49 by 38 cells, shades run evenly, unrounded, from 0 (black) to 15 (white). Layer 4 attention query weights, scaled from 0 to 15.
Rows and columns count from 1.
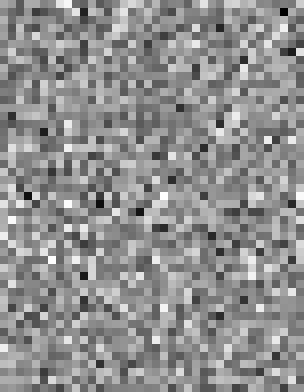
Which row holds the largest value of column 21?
25
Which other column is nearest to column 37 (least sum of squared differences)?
19
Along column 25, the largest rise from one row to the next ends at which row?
6
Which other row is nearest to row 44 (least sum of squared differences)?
3
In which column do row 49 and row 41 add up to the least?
5
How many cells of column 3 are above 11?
6
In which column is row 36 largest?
2
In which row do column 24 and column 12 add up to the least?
30
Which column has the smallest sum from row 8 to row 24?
7
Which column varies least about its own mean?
34
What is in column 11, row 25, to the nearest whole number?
5
